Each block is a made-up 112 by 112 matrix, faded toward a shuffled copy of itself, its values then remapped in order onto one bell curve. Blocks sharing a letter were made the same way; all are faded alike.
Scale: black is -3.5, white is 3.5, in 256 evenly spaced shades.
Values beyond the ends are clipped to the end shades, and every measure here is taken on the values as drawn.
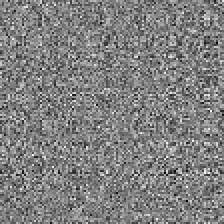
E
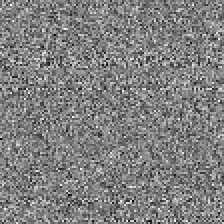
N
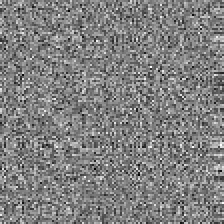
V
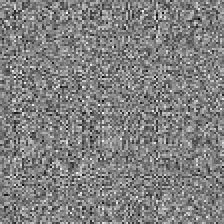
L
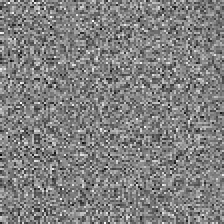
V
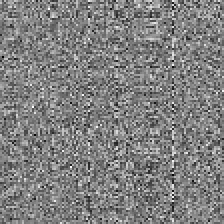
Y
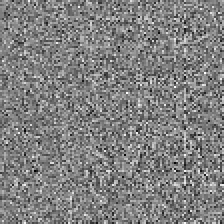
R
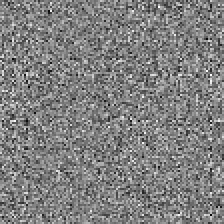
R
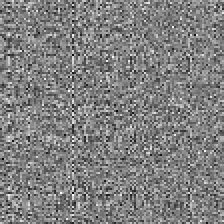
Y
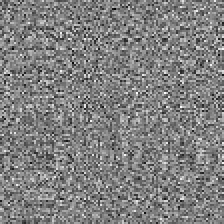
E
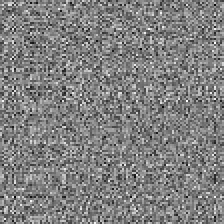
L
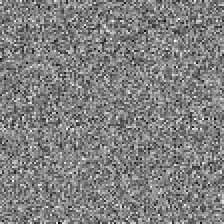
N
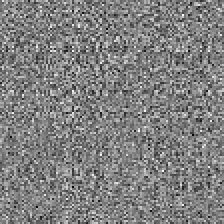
L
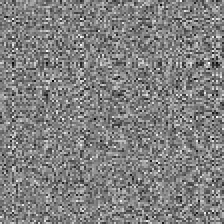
L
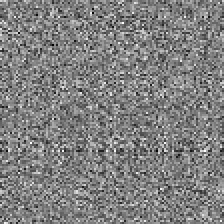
V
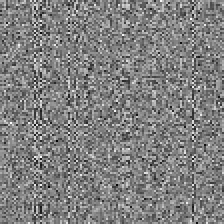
Y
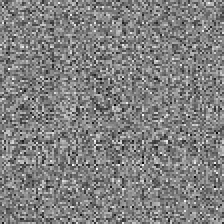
E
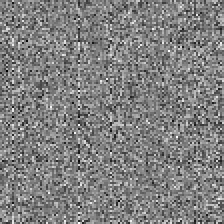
R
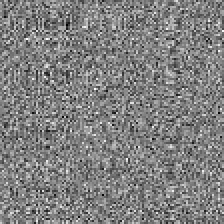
V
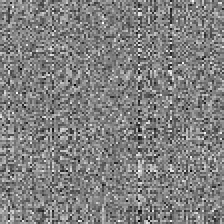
Y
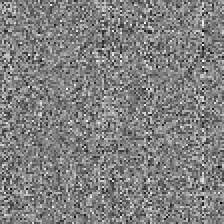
R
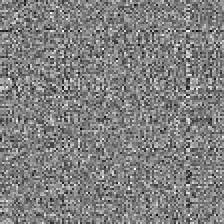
L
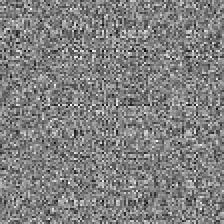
L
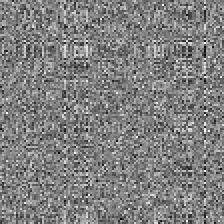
Y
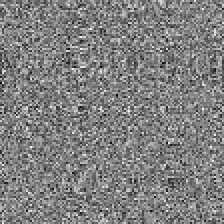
V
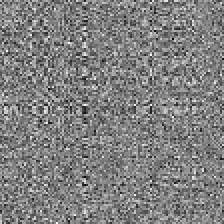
L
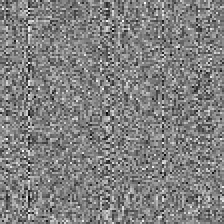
Y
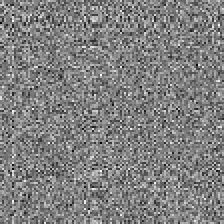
L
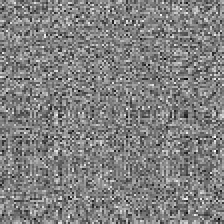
V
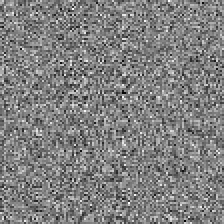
V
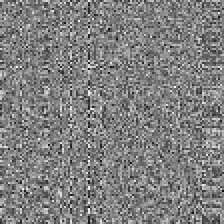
Y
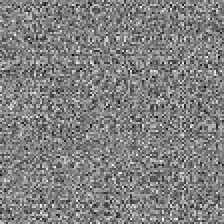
V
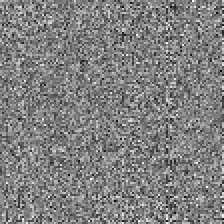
R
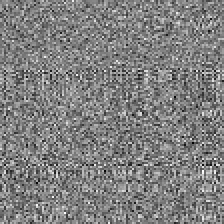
L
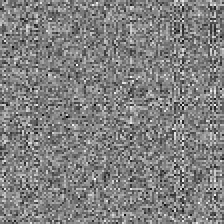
Y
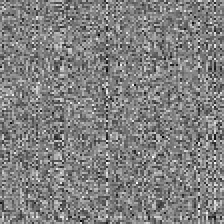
Y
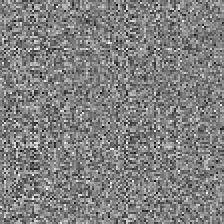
Y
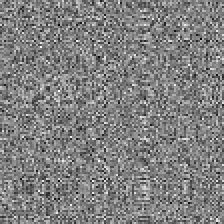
E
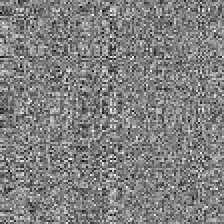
E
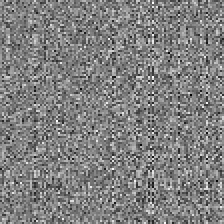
Y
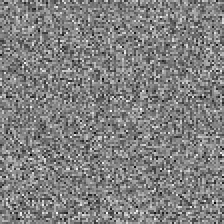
N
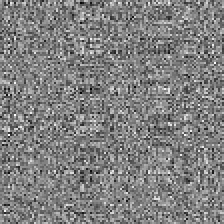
L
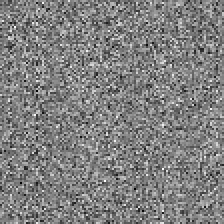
R
